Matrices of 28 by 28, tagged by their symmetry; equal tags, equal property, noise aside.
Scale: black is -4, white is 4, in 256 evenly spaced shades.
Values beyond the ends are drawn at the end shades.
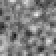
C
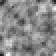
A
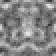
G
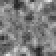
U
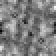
U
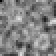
A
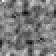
U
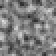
C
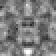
G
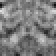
G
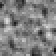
U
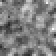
C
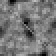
U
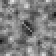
U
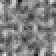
U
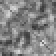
A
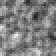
C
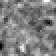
C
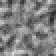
C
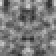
G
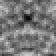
G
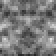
G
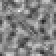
U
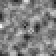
A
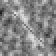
U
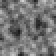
U
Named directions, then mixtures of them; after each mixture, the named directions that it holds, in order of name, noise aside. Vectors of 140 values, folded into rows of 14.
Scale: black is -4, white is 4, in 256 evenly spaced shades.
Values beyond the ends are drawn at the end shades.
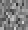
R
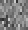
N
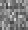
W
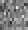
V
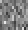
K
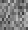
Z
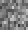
K, R, V.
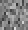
R, Z.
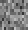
R, W, Z.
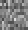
W, Z.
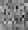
V, Z.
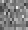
V.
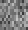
Z.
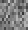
Z.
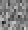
K, N, W.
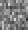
W.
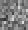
K, N, R.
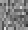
R, W, Z.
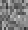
K, W, Z.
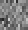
N.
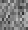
Z.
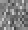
R, Z.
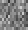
Z.
